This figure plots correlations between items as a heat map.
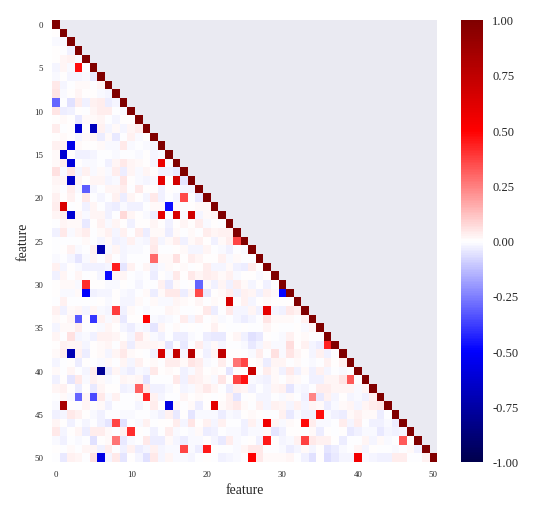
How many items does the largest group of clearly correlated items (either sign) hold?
6
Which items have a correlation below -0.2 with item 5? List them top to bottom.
12, 34, 43
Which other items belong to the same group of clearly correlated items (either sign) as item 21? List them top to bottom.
1, 15, 44
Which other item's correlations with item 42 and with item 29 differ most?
7
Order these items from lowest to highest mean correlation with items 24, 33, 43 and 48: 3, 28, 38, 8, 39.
3, 38, 39, 8, 28
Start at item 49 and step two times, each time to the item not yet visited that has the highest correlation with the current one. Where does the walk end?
17
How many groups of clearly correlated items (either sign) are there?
16
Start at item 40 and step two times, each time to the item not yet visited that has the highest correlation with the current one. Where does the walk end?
50
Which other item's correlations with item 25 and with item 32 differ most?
23
